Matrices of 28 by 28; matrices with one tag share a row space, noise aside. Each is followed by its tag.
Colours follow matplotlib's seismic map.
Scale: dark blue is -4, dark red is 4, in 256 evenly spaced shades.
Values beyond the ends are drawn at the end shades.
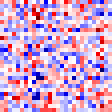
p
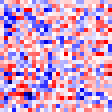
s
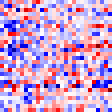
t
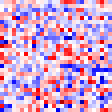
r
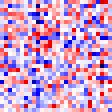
p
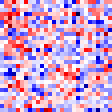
s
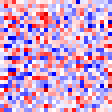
s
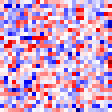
s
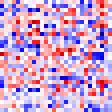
r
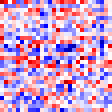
r
